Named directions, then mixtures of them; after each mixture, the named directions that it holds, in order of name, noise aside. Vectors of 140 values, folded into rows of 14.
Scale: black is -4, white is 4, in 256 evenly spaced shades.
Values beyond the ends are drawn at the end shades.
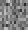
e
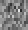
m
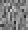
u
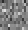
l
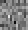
e, l, u.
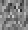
m.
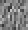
m, u.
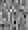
e, u.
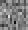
e, l, u.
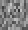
m.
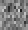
m.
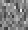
e, m, u.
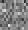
l.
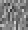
u.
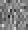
e, m, u.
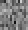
e, l, u.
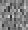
m, u.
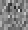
m.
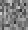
e.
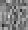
e, m, u.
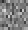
e, l, m.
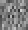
e, m, u.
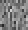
u.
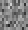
e, l, m.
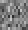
l, m, u.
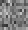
e, l.
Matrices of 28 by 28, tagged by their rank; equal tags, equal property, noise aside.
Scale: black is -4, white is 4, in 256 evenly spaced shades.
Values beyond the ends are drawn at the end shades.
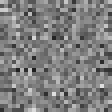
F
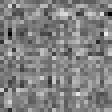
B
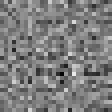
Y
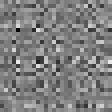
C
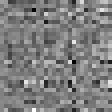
B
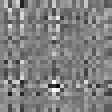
C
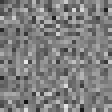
Y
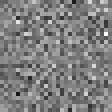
F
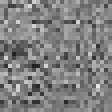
Y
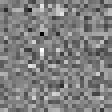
Y
